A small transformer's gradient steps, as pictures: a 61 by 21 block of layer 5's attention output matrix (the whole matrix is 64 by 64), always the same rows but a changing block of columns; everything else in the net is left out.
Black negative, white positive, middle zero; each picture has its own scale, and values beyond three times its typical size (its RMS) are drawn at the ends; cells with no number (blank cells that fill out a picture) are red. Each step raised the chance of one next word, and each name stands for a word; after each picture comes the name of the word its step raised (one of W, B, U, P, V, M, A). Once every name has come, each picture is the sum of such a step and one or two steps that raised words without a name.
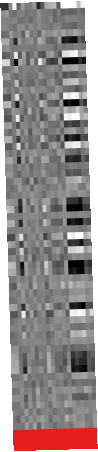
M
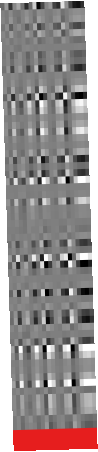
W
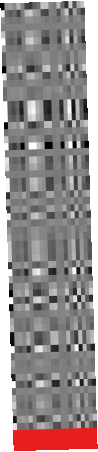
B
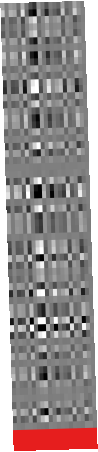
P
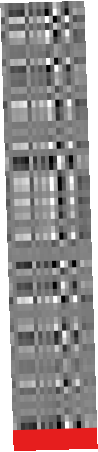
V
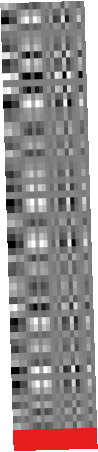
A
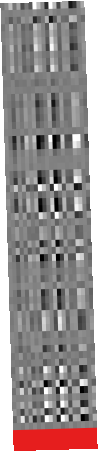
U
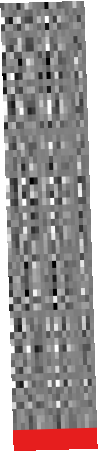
A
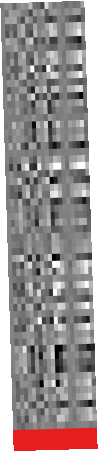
W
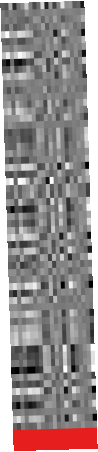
M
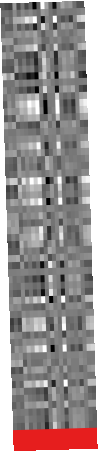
A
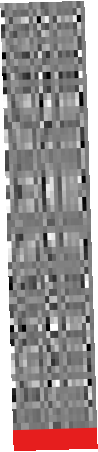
A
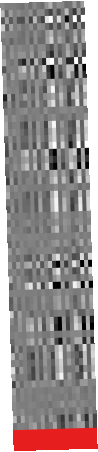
V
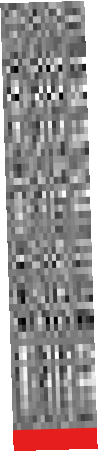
W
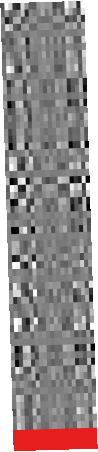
P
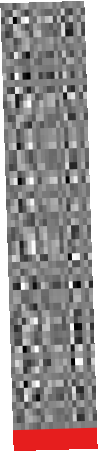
A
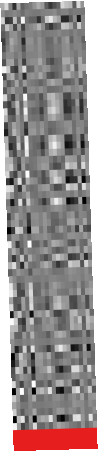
U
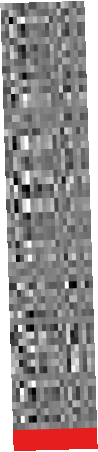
U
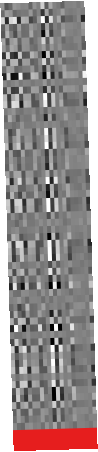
A
